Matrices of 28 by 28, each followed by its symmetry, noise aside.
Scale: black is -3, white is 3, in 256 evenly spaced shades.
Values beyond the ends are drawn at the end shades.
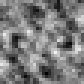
same after a half turn.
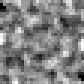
same after a half turn.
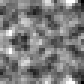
mirrored top to bottom.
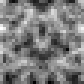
mirrored left to right.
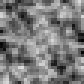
same after a half turn.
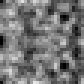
mirrored top to bottom.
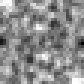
same after a half turn.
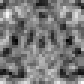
mirrored left to right.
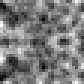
mirrored top to bottom.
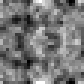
mirrored top to bottom.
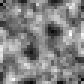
same after a half turn.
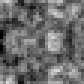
mirrored top to bottom.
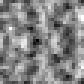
mirrored top to bottom.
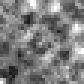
symmetric across the other diagonal.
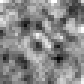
symmetric across the other diagonal.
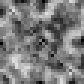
symmetric across the other diagonal.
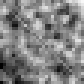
symmetric across the other diagonal.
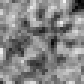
symmetric across the other diagonal.
